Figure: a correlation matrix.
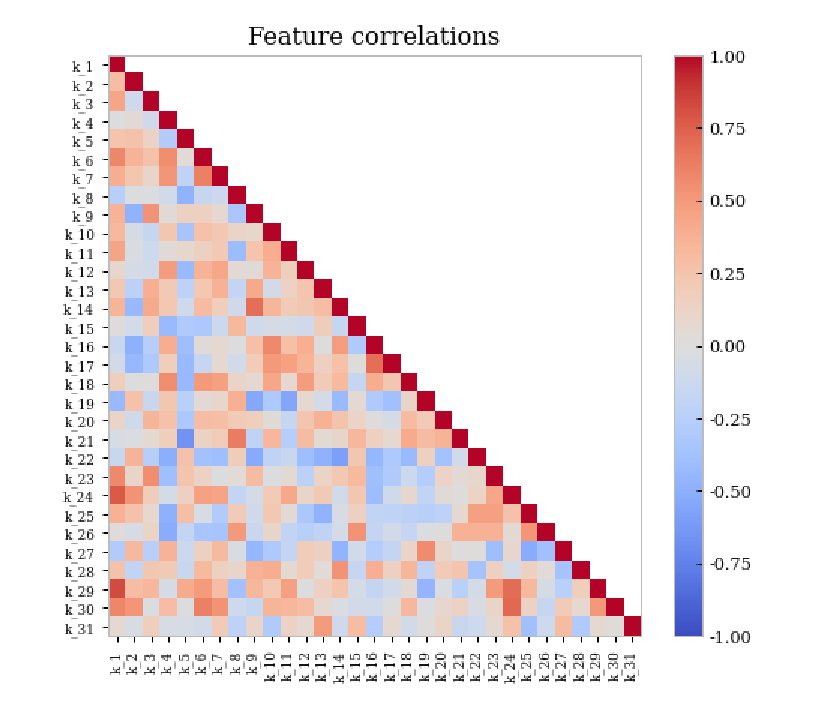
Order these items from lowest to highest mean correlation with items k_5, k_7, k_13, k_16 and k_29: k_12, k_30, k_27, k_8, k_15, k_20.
k_8, k_15, k_27, k_20, k_12, k_30
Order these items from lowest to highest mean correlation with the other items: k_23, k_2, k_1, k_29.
k_2, k_23, k_29, k_1
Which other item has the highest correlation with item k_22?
k_25
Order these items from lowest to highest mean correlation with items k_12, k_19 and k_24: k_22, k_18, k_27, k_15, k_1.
k_22, k_15, k_1, k_18, k_27
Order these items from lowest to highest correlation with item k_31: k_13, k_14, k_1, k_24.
k_14, k_1, k_24, k_13
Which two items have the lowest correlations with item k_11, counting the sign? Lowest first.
k_19, k_8
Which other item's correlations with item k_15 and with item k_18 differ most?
k_4
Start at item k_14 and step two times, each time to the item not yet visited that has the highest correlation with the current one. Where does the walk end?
k_3
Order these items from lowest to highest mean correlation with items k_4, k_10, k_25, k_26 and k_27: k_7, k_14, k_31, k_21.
k_31, k_14, k_7, k_21
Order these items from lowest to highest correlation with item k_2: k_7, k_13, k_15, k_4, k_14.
k_14, k_13, k_15, k_4, k_7
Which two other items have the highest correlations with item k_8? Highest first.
k_21, k_26
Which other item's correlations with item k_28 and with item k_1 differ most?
k_24
